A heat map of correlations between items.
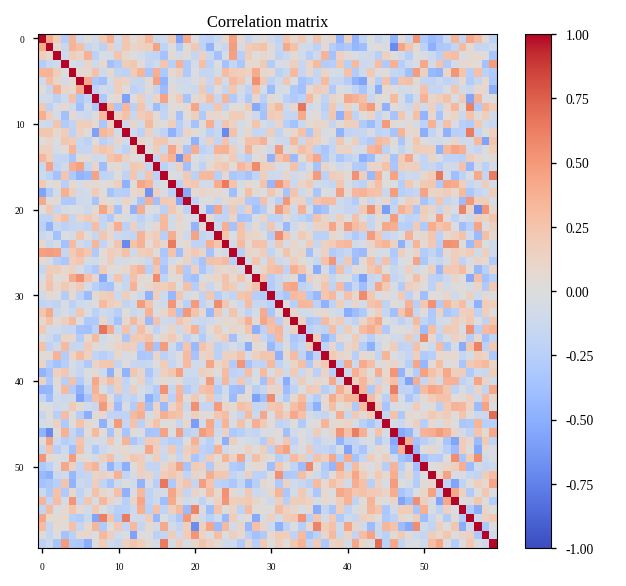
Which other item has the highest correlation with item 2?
25
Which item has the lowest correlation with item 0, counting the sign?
18
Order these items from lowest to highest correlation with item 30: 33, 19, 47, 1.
19, 1, 47, 33
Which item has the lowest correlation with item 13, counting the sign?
52
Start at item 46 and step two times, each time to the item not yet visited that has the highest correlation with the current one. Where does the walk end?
16
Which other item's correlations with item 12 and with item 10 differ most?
33
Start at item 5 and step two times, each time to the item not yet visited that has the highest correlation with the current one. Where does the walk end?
15
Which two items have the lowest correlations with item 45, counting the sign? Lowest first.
20, 8
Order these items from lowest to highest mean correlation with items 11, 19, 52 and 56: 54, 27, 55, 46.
55, 54, 27, 46
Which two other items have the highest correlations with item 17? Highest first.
24, 31
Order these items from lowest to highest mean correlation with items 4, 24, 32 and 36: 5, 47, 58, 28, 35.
47, 58, 5, 35, 28
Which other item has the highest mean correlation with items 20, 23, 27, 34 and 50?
31
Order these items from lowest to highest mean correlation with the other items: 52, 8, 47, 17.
47, 52, 8, 17
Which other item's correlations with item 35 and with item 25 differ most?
50
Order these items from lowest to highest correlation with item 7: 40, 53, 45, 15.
45, 15, 53, 40
